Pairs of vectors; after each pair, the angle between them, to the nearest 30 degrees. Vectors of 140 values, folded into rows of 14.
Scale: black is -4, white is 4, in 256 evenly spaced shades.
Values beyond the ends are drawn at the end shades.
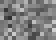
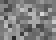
60 degrees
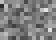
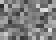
30 degrees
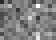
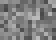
90 degrees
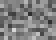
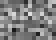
150 degrees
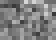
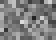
120 degrees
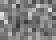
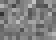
120 degrees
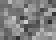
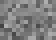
60 degrees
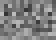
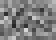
60 degrees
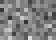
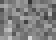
30 degrees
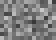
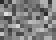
150 degrees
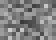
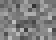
60 degrees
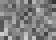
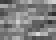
120 degrees
